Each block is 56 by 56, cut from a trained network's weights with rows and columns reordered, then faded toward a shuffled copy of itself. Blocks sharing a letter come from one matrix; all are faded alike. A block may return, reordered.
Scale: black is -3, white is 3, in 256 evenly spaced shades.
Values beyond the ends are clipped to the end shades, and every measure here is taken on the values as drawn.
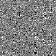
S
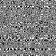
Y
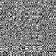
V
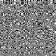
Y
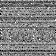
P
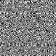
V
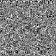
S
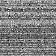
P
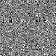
S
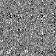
S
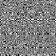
Y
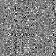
S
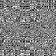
V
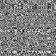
V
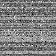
P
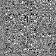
S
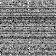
P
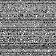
P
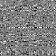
Y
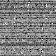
P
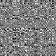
Y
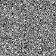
S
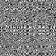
V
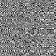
V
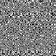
Y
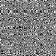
Y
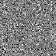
S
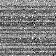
P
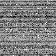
P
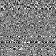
Y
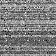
P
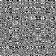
Y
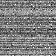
P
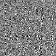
S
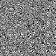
S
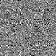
S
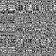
V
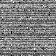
P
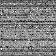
P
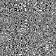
S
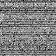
P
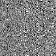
S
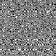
Y
